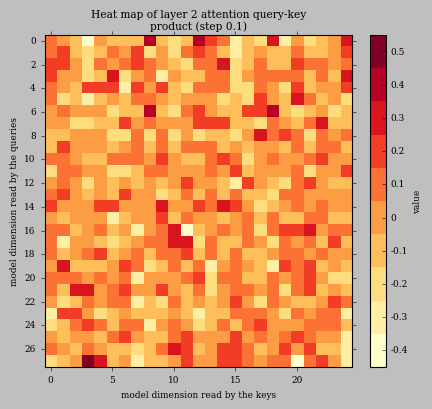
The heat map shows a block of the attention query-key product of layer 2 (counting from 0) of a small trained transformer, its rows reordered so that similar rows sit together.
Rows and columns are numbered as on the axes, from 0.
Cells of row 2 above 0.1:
5
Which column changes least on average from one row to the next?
13
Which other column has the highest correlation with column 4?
3
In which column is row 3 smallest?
9
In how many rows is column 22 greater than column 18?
13
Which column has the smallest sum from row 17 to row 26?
24
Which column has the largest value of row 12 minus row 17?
1
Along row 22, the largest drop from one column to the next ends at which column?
7
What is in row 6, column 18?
0.4
